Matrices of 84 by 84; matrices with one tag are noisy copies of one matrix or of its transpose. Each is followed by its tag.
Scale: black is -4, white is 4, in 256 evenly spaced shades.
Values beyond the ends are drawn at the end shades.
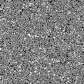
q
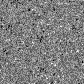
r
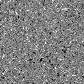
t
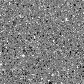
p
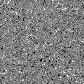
t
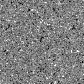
r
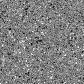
r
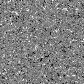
t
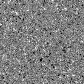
t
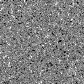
t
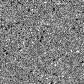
r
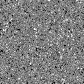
q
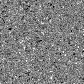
r
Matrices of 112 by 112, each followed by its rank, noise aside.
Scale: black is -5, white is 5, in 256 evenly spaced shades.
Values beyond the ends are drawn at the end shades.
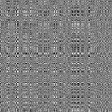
two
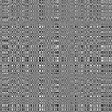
two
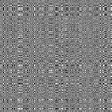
two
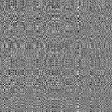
five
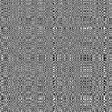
two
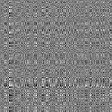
two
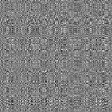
four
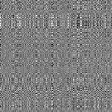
four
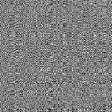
five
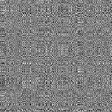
five
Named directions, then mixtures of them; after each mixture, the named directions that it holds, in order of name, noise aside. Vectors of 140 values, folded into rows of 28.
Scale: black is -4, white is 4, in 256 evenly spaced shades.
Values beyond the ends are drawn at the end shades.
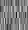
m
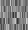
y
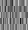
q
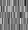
q.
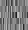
m, q, y.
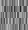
m, q.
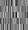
m, q, y.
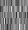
m.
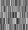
y.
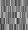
y.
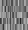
q, y.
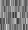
y.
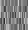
m, q, y.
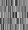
m, q, y.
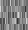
y.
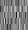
m.
